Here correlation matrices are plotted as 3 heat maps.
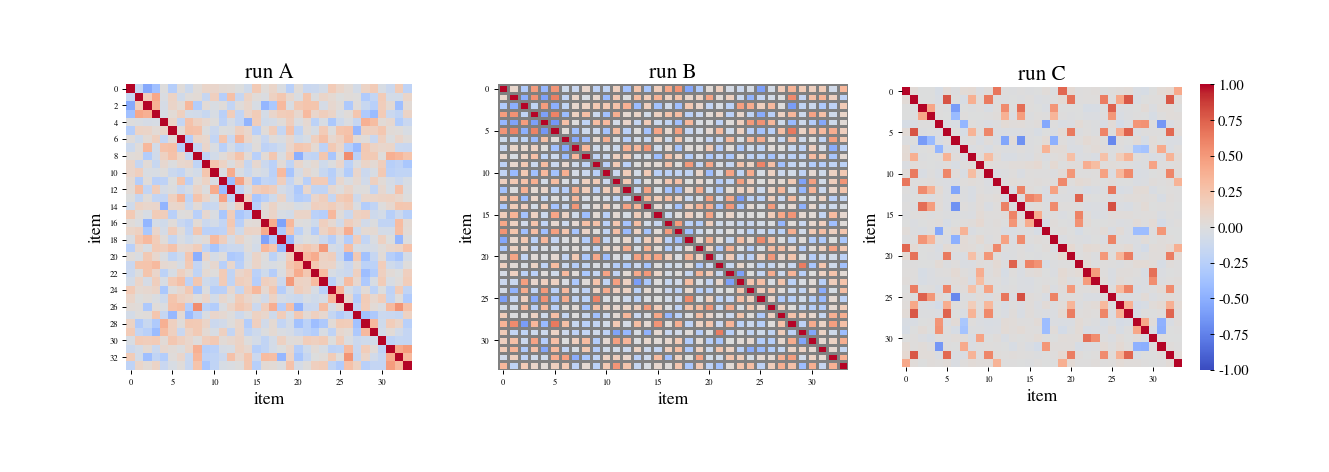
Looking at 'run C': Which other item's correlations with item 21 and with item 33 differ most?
13
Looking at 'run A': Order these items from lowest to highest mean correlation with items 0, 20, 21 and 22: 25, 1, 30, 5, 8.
8, 5, 25, 1, 30
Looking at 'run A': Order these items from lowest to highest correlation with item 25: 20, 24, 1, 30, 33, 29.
33, 20, 1, 29, 30, 24
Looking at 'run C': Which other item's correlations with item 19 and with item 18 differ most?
0
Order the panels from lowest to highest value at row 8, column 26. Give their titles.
run B, run C, run A
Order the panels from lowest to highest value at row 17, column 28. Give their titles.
run C, run A, run B
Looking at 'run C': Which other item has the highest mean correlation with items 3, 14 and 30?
25
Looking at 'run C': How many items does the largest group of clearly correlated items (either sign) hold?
9
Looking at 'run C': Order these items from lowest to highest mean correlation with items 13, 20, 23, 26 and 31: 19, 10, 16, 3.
3, 19, 16, 10
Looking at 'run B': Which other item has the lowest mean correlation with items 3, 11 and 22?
29
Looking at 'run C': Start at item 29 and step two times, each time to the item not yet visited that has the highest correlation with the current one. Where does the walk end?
28
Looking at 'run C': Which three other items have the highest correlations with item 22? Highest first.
30, 23, 9
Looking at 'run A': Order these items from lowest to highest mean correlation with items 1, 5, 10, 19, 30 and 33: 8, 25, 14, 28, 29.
28, 29, 25, 14, 8
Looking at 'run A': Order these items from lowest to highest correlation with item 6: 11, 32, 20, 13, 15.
20, 15, 32, 11, 13
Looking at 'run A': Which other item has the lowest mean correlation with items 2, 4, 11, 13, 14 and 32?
15
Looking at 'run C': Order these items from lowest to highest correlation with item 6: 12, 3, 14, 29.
14, 12, 3, 29
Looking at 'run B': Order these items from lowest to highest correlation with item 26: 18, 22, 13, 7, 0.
0, 7, 13, 18, 22
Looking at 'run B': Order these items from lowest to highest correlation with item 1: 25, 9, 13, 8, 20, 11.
25, 8, 9, 11, 13, 20
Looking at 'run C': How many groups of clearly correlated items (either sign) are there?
6
